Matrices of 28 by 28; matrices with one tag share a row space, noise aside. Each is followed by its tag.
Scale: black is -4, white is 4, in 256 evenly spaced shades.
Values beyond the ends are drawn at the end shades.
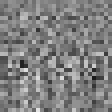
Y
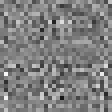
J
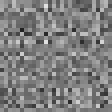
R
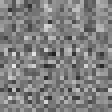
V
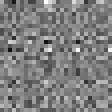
V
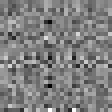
V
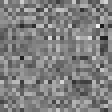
R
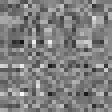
Y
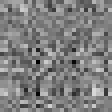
Y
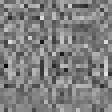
J
